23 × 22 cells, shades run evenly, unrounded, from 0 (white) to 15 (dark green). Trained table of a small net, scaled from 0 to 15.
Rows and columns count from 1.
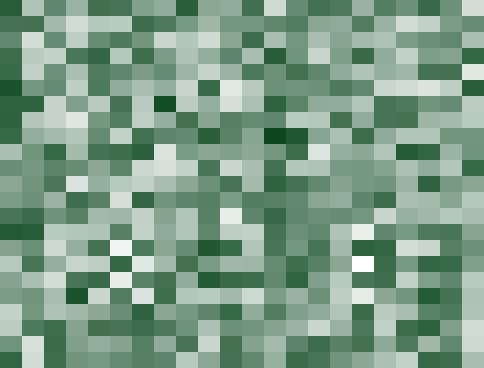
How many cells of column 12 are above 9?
8
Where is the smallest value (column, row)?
17, 17
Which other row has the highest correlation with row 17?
15
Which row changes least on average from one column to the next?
2
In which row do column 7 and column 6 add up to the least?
12
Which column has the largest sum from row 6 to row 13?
13
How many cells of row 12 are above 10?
5
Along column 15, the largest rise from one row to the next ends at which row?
22
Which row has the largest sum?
1
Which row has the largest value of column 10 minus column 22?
18
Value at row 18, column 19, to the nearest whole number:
4
